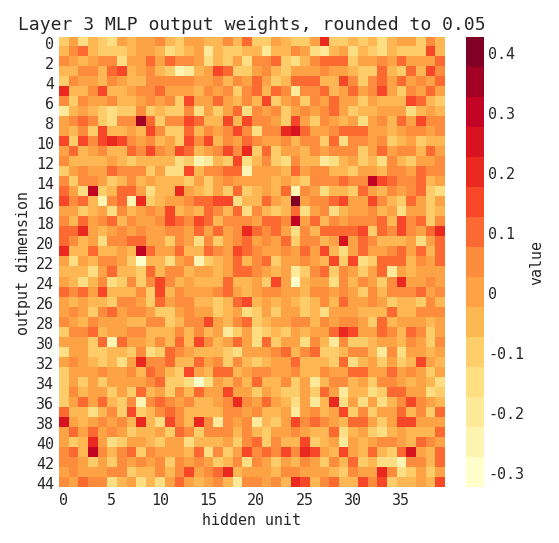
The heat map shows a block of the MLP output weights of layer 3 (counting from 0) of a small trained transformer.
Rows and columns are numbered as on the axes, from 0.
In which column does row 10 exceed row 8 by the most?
5
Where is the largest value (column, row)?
24, 16
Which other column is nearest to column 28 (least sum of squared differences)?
2
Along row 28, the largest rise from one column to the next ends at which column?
33
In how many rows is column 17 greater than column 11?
25
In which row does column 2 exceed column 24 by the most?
19
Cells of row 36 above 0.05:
7
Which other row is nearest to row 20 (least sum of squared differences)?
26
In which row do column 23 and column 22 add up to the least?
12
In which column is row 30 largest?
14
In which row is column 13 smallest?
3
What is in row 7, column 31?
-0.05
